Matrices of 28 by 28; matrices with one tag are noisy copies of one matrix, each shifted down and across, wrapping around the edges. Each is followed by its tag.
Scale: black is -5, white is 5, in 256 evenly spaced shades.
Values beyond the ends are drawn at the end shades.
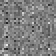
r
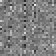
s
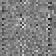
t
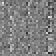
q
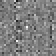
q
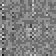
t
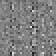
q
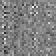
t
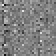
q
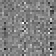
t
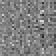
r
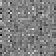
s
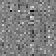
r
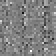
q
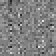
s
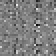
q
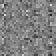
s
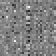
r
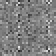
t
